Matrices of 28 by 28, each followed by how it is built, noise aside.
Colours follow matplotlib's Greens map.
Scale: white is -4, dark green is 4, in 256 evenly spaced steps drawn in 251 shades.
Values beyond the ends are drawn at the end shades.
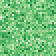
noise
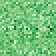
uneven rows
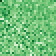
lower triangular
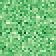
uneven rows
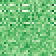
low rank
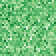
repeating columns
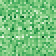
uneven rows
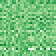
low rank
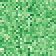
uneven columns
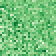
lower triangular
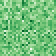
low rank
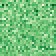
uneven rows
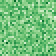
noise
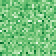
uneven rows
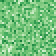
noise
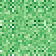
low rank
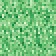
repeating columns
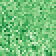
lower triangular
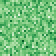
noise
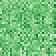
low rank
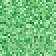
low rank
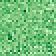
low rank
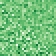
lower triangular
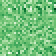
low rank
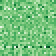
uneven rows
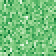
uneven columns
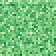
repeating columns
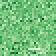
uneven rows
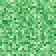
repeating columns
